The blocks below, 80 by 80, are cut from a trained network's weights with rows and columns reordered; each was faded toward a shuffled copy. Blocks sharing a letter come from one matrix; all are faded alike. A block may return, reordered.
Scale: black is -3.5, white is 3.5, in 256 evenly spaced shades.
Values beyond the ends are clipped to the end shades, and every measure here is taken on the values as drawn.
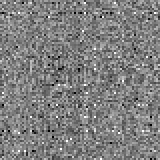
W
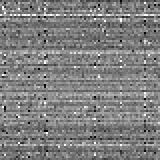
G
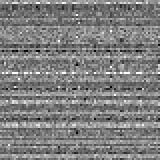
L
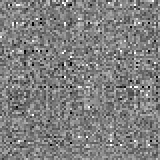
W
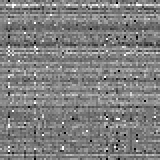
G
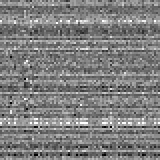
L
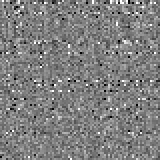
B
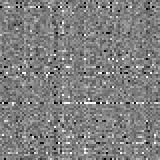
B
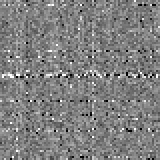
B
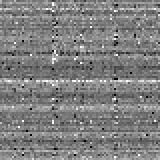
G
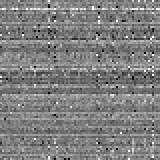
G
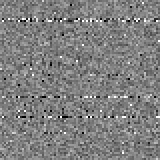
W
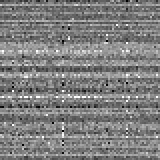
L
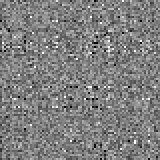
W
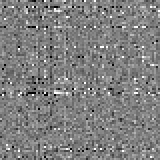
B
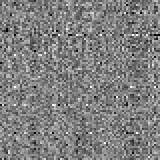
W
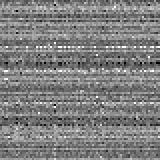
L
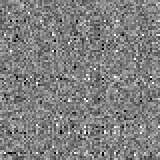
W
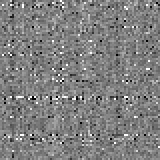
B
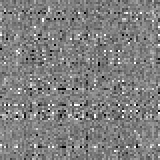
B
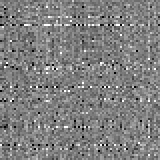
B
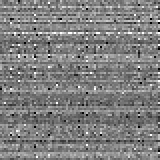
G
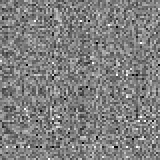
W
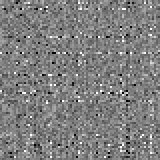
B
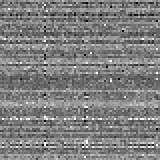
L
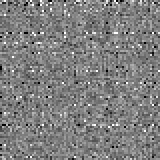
B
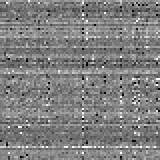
G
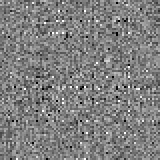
W
